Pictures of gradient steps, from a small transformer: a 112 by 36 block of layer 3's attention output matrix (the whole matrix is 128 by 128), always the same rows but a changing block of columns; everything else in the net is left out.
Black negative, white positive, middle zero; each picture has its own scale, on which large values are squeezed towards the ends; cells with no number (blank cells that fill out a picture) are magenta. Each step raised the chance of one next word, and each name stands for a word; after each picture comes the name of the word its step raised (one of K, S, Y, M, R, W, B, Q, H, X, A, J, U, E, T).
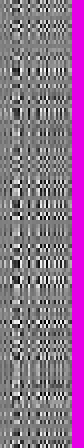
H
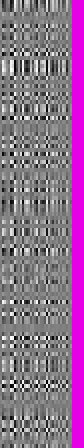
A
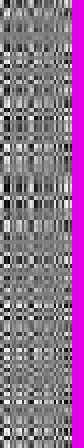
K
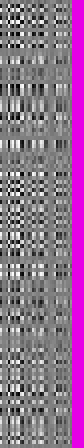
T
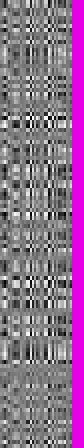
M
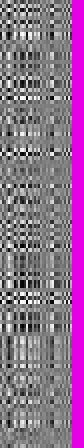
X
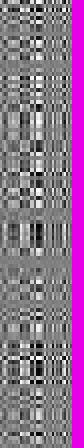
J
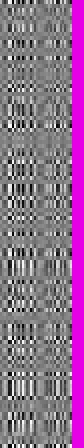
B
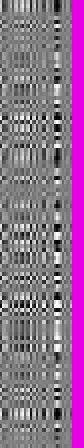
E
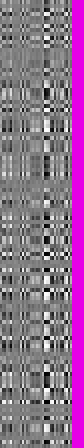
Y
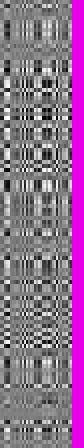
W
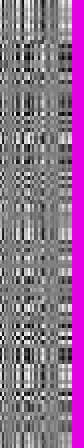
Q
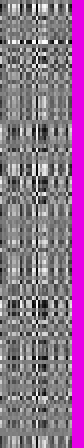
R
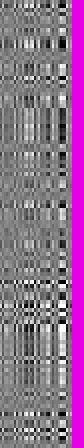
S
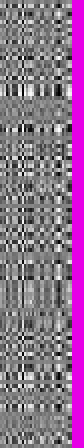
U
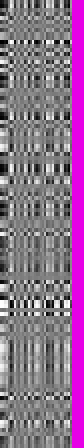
R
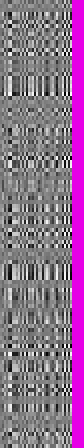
U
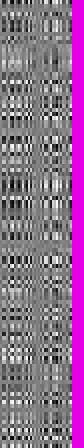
K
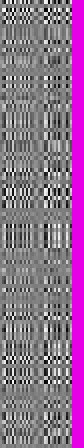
J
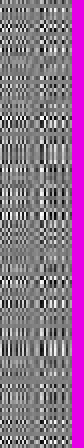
M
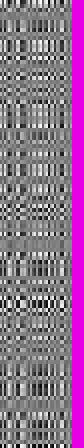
B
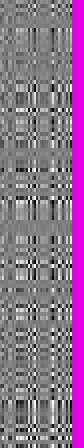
K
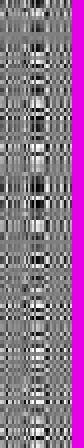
K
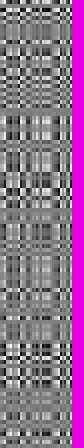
J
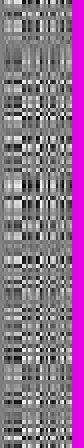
K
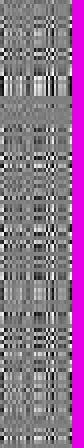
U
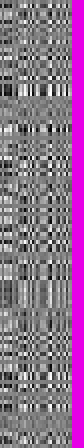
U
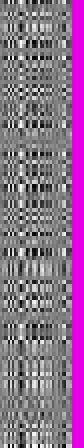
B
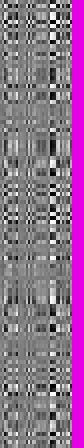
T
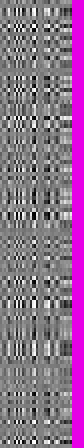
M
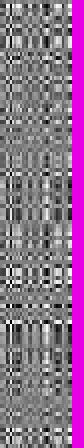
S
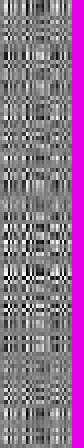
E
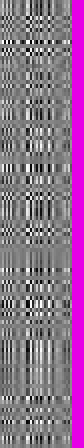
R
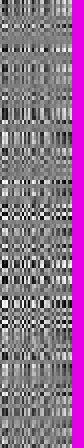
H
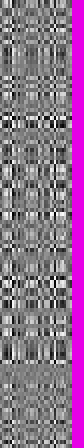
M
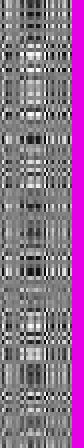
Q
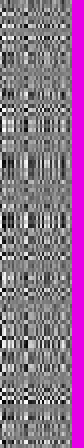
Y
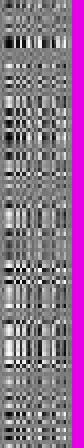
S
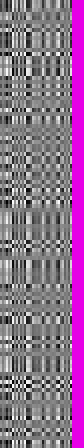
A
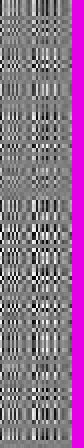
E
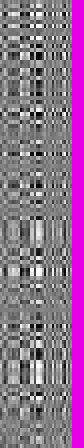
Q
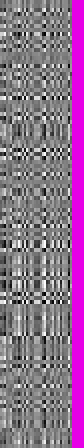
X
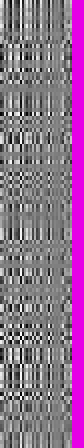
Q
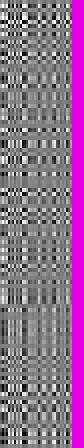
T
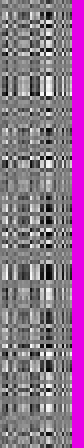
U
